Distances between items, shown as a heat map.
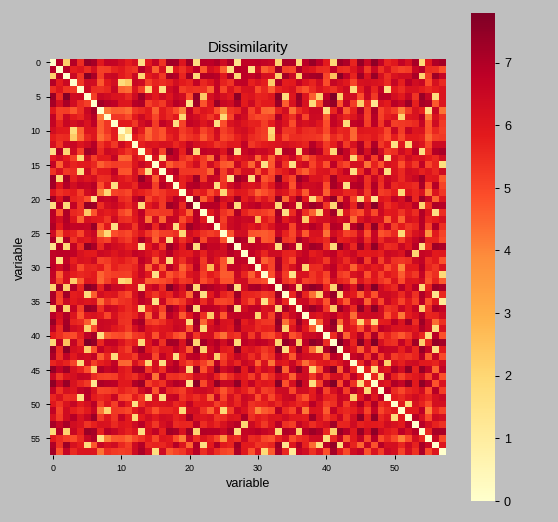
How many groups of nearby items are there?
14
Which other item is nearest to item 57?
35
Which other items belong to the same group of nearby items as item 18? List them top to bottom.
9, 24, 43
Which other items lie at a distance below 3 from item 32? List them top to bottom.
3, 10, 11
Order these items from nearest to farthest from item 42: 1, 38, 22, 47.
22, 38, 47, 1
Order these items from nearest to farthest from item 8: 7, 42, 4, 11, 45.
7, 11, 4, 42, 45
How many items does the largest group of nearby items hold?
9
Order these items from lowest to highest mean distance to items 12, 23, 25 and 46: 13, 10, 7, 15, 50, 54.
50, 7, 15, 10, 13, 54
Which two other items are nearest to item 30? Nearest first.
37, 23
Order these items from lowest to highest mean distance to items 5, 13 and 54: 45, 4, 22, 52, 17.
22, 4, 52, 45, 17
